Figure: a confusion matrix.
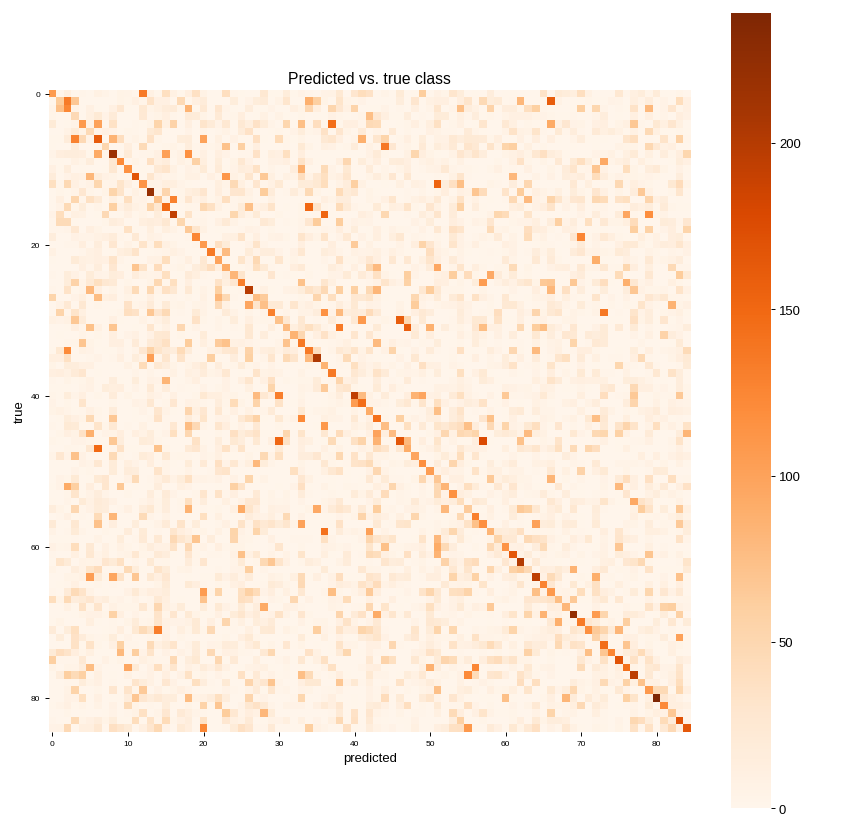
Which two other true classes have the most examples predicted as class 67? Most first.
70, 17
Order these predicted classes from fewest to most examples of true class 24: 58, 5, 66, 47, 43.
66, 5, 43, 47, 58
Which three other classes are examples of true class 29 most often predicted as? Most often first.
73, 36, 38
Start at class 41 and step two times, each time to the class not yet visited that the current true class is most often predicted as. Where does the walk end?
30
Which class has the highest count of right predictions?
80
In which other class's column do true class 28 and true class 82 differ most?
26
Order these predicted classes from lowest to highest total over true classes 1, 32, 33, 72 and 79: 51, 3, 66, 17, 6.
6, 17, 51, 3, 66
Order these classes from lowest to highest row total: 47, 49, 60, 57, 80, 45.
49, 60, 47, 57, 80, 45
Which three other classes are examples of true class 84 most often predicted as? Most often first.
20, 55, 34
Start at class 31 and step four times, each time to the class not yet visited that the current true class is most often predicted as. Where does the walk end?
42
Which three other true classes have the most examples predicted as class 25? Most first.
55, 61, 7
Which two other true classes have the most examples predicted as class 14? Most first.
71, 47
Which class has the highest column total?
51
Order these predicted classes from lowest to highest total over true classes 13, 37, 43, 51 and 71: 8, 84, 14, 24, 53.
84, 24, 53, 8, 14
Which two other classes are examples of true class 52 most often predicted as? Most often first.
2, 75
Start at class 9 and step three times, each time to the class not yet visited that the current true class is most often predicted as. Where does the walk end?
56
